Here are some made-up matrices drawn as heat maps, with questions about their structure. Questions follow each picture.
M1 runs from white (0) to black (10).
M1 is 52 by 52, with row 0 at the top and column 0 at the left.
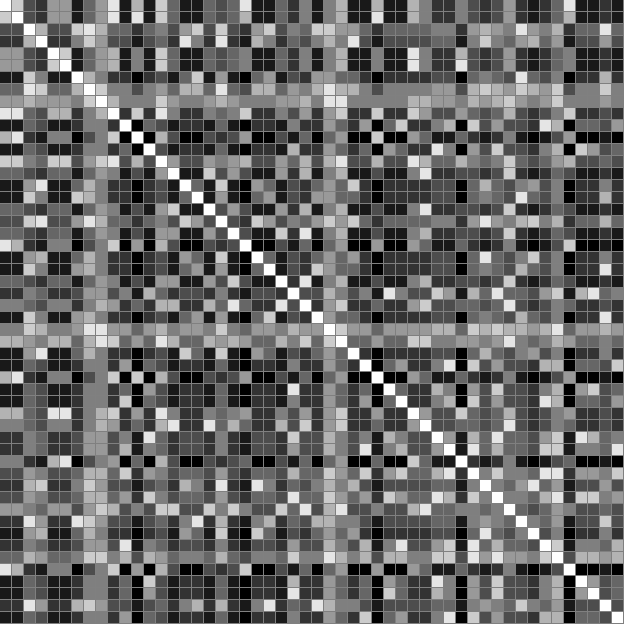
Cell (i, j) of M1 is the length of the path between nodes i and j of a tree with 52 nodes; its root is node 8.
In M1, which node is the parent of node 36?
41
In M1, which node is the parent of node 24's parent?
46
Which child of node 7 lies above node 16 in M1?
2
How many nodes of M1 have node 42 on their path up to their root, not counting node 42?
6
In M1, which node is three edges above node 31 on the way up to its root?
13
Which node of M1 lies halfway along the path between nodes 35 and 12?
27
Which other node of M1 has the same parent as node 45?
37
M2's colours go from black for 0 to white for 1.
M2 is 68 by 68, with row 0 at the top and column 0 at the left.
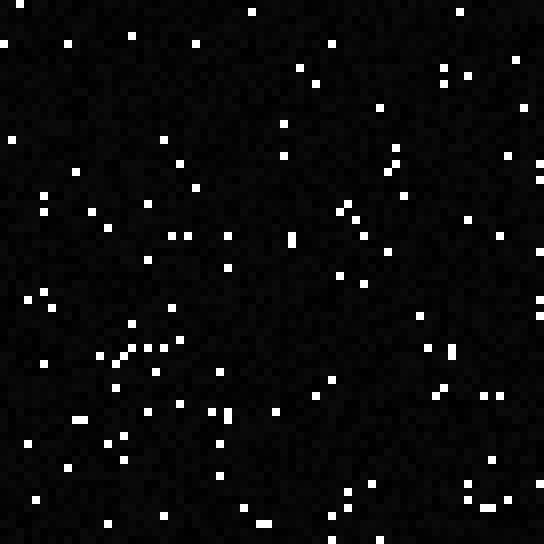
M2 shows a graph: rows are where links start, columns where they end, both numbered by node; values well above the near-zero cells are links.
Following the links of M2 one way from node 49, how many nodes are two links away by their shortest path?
7
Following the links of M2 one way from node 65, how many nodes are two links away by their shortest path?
3
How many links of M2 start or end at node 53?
1
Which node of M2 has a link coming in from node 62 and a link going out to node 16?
node 4
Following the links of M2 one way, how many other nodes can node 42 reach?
4
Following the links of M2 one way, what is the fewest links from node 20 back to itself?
5
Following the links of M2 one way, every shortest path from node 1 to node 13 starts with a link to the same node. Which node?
node 31
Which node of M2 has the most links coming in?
node 67
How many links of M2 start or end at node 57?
3
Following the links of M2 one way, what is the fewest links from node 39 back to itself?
3
